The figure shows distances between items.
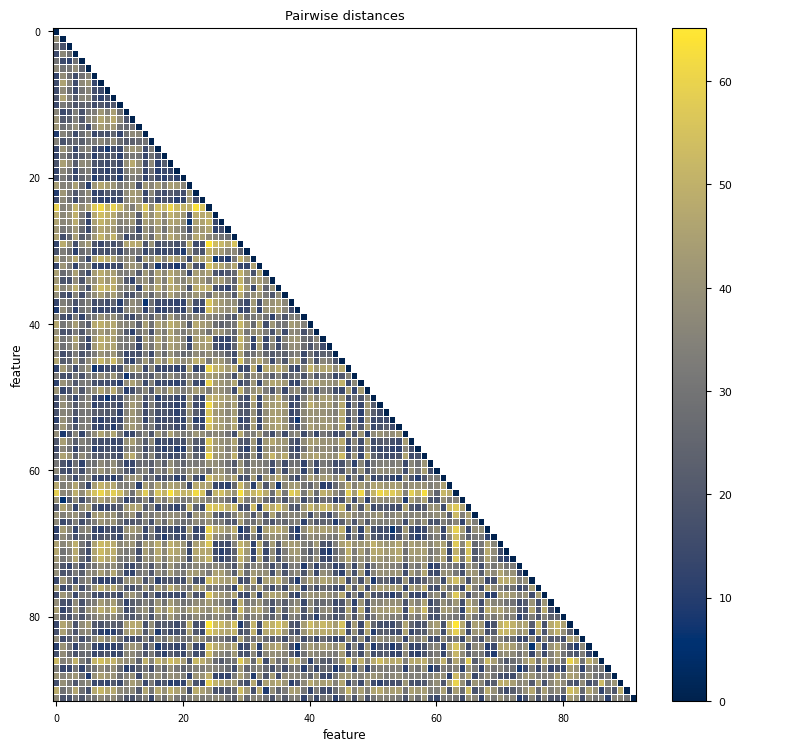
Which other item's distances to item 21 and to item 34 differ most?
26
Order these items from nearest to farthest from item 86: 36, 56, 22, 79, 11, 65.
36, 11, 79, 56, 22, 65
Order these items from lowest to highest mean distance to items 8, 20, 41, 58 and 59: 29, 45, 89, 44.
89, 44, 29, 45
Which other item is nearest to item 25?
31
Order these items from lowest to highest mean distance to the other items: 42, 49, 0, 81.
0, 49, 42, 81
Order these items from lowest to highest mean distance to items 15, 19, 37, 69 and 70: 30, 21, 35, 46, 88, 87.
30, 46, 87, 88, 21, 35
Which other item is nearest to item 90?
33
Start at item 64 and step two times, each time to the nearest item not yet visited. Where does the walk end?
55
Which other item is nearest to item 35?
62
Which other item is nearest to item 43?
71
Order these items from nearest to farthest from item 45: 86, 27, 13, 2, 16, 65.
2, 13, 27, 86, 16, 65
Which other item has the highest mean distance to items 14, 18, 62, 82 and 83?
63
